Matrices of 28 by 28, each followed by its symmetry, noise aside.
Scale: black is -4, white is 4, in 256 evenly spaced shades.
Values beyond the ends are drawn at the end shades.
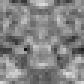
mirrored left to right.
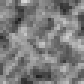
no symmetry.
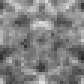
mirrored left to right.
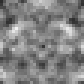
mirrored left to right.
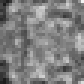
mirrored top to bottom.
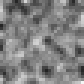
no symmetry.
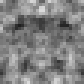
mirrored left to right.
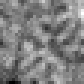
antisymmetric.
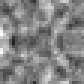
mirrored top to bottom.
